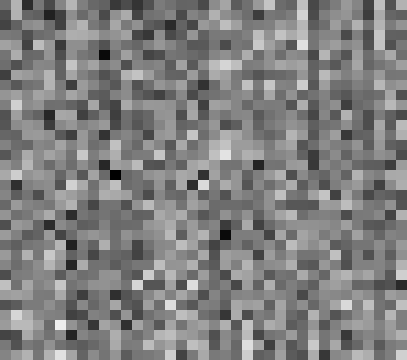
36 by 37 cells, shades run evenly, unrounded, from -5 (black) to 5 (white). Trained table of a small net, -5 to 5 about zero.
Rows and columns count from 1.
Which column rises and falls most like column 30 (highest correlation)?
12
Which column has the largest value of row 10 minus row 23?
5
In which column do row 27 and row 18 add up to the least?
11
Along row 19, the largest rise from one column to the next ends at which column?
19
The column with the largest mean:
23
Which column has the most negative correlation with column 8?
2
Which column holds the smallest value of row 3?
16
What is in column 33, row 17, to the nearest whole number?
-1
